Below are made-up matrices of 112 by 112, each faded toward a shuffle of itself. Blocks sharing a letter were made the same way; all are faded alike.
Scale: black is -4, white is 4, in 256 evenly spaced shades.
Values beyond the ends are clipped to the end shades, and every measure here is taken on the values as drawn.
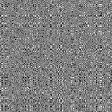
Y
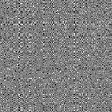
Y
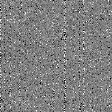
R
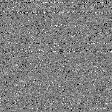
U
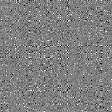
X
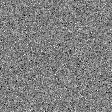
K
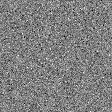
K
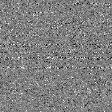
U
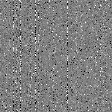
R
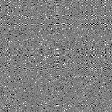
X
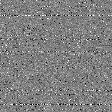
U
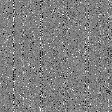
R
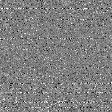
U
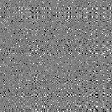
X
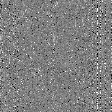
R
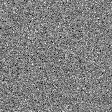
K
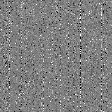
R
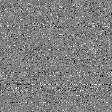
U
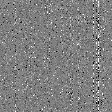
R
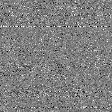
U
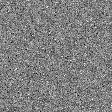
K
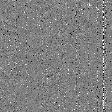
R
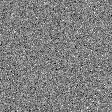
K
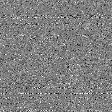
U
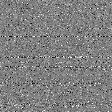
U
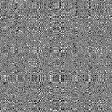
Y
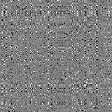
X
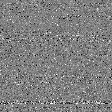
U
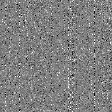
R
